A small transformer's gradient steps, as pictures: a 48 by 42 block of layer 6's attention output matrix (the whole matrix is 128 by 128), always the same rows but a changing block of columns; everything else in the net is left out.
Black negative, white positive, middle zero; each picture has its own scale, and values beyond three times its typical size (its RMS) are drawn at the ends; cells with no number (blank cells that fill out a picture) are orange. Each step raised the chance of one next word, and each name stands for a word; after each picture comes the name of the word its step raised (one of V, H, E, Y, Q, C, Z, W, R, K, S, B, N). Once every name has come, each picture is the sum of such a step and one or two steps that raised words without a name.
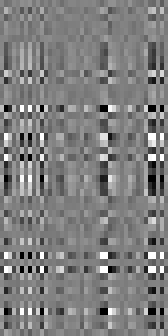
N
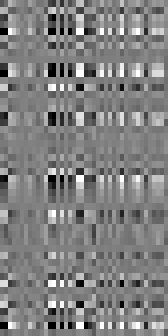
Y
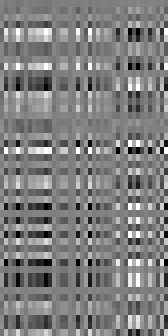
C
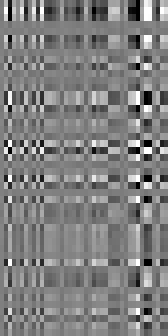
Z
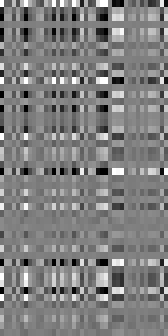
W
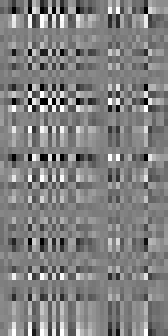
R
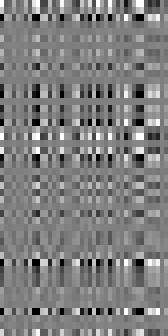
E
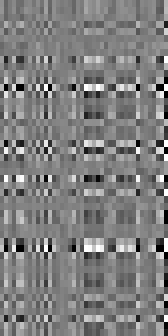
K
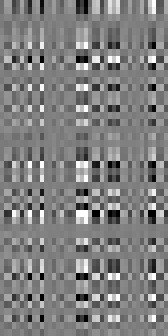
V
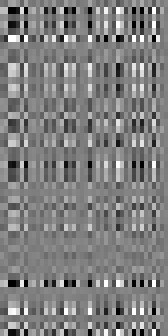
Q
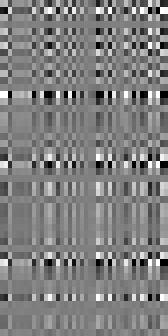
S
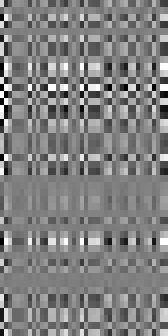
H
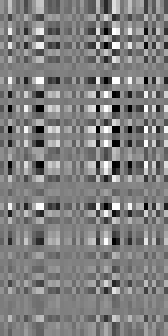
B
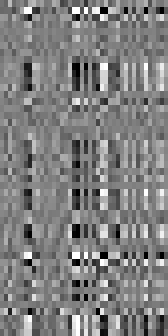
E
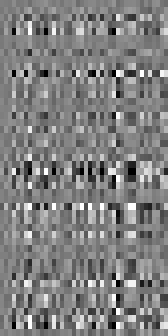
Y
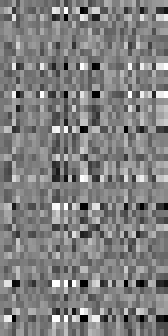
C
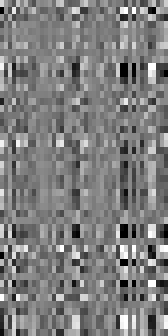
K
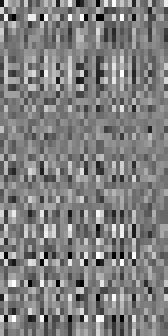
W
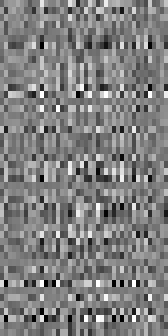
V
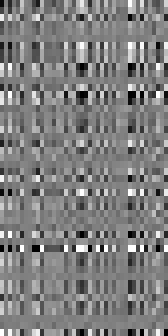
K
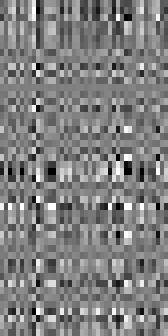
Z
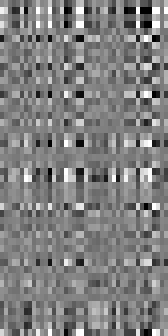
Q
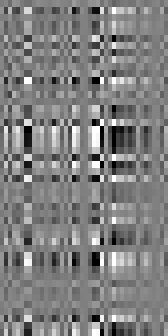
B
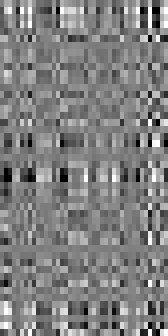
Q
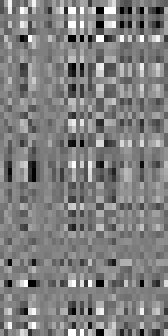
Q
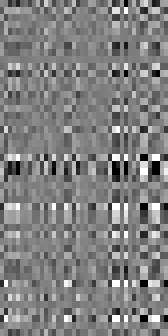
S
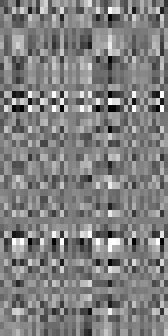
R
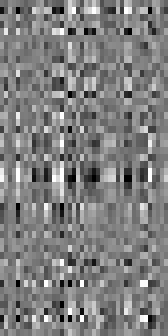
Y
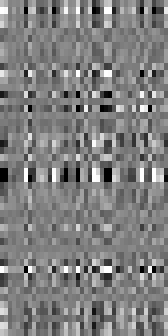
N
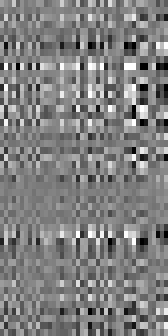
H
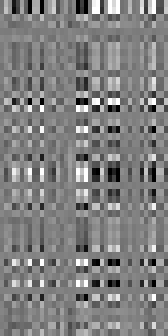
R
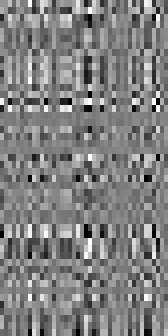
R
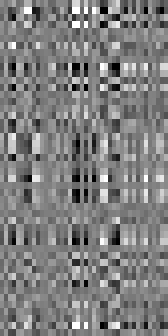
H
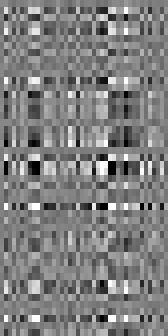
B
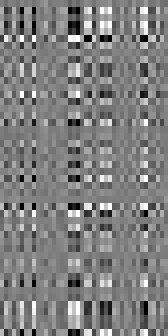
Q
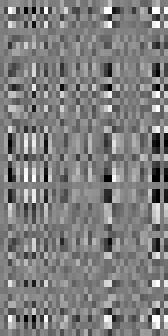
H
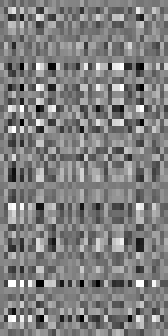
H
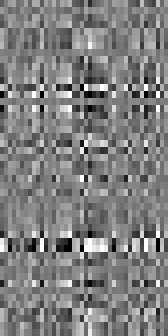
K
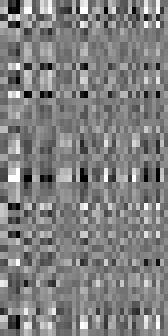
C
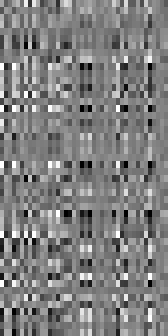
V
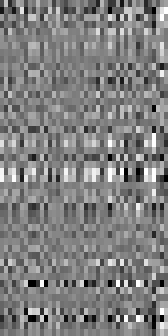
W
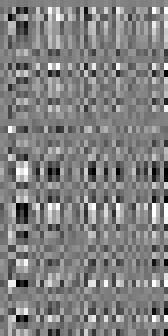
Z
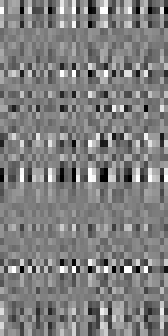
N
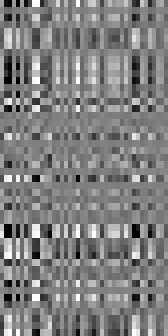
E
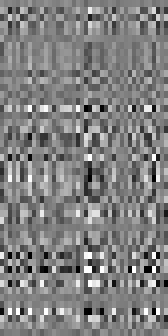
N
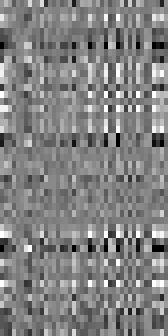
K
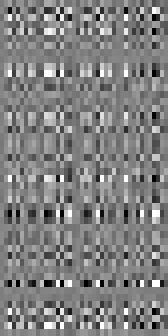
Y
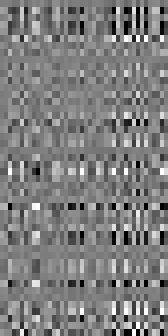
Q
